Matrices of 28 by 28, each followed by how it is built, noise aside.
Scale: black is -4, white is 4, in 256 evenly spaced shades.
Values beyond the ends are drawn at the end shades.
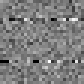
uneven rows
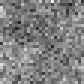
smooth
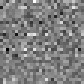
uneven rows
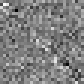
banded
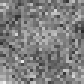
smooth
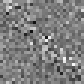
banded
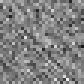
Toeplitz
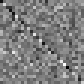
diagonal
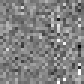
uneven columns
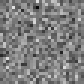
noise
